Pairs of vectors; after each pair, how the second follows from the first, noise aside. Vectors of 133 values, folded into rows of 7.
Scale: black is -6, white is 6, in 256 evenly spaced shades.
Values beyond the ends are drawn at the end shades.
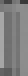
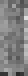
reversed.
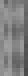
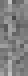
wrapped around, negated, partly zeroed.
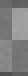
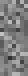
shuffled.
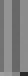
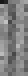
reversed.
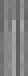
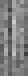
reversed.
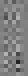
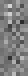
reversed, negated.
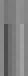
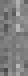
wrapped around, negated, partly zeroed.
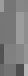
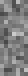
shuffled.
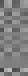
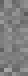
shrunk.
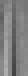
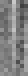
reversed, negated.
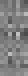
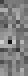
reversed, negated.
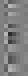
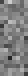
shuffled.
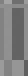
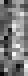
negated, scaled up.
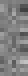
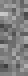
reversed.
